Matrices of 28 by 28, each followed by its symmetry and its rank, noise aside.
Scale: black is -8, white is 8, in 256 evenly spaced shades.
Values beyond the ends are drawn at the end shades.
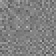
symmetric, rank three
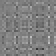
antisymmetric, rank two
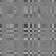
symmetric, rank one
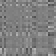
antisymmetric, rank two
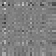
antisymmetric, rank two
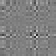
symmetric, rank one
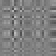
no symmetry, rank one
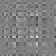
no symmetry, rank two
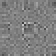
symmetric, rank three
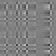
no symmetry, rank one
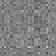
no symmetry, rank three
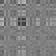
symmetric, rank one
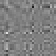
antisymmetric, rank two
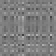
no symmetry, rank one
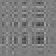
symmetric, rank one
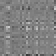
no symmetry, rank two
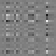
no symmetry, rank one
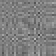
antisymmetric, rank two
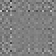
antisymmetric, rank two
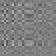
no symmetry, rank one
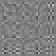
antisymmetric, rank two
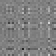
antisymmetric, rank two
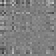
antisymmetric, rank two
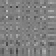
antisymmetric, rank two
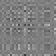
no symmetry, rank two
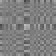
symmetric, rank one
